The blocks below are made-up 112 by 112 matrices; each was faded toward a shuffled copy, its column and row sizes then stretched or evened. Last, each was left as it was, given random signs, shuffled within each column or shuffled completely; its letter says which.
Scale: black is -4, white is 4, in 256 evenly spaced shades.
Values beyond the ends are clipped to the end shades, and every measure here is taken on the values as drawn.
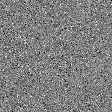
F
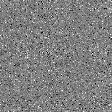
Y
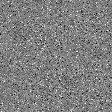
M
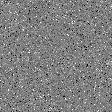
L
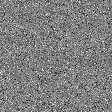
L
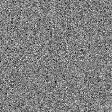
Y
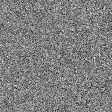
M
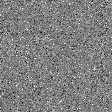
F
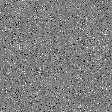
M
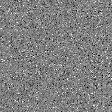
Y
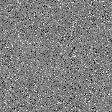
F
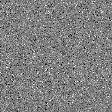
Y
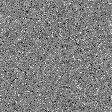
L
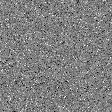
L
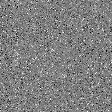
F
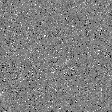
Y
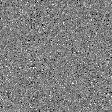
Y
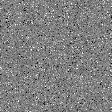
M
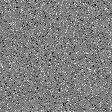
L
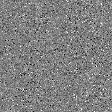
M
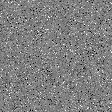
L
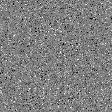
Y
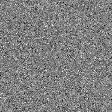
Y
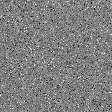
L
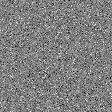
F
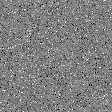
L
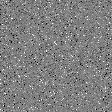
F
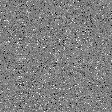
Y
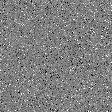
F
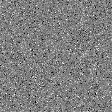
M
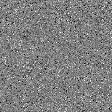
Y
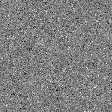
L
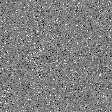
M
